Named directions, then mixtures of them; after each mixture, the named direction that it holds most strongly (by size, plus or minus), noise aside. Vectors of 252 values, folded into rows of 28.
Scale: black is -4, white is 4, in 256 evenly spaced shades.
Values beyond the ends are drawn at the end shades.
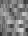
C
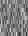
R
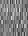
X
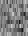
C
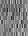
X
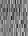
X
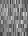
X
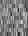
X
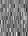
R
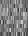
X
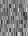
R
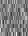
R
